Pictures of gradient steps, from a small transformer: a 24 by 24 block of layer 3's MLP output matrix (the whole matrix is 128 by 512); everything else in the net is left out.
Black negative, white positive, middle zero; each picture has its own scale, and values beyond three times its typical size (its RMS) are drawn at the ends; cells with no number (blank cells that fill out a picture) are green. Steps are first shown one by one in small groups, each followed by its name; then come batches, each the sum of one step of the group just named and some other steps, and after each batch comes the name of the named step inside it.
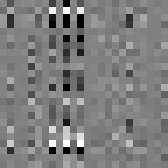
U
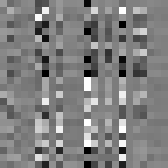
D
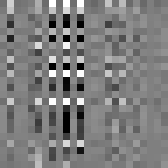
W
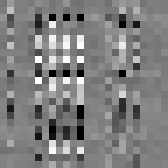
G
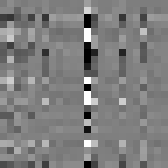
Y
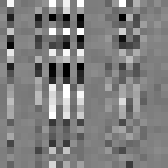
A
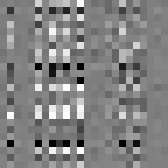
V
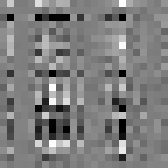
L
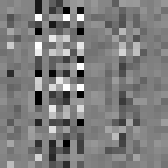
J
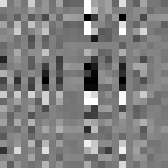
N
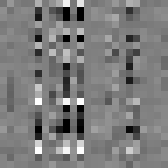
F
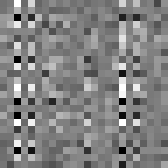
D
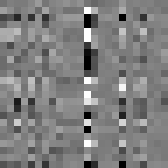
Y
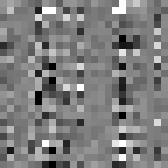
J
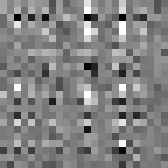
N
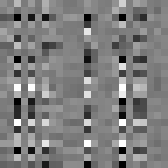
Y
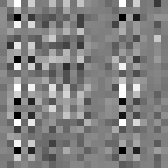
A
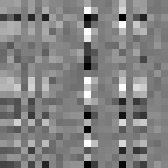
Y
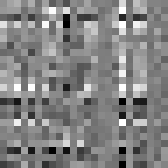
U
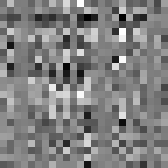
A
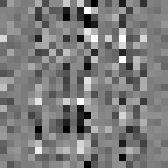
F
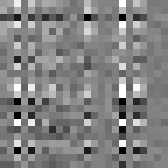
L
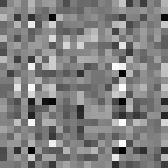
G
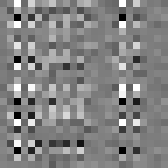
V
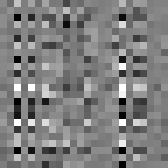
U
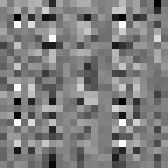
N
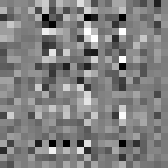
V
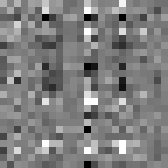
N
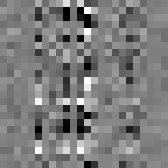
F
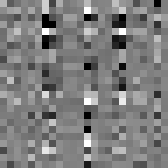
N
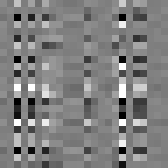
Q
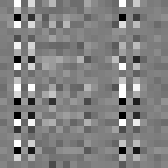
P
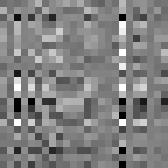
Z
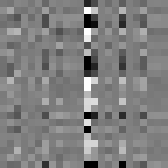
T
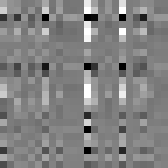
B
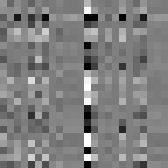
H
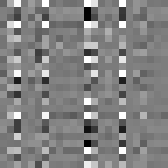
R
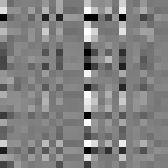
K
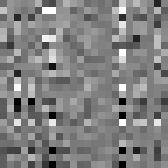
Z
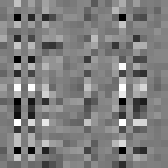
Q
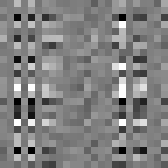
Q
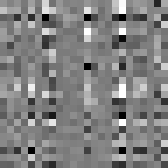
B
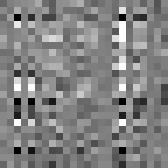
Z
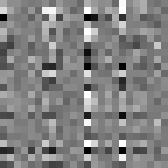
K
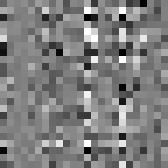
K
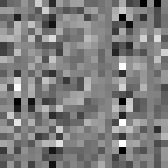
Z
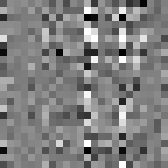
K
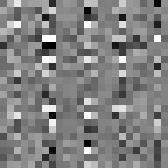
R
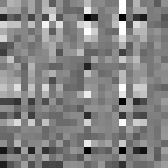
K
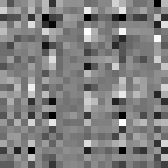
K
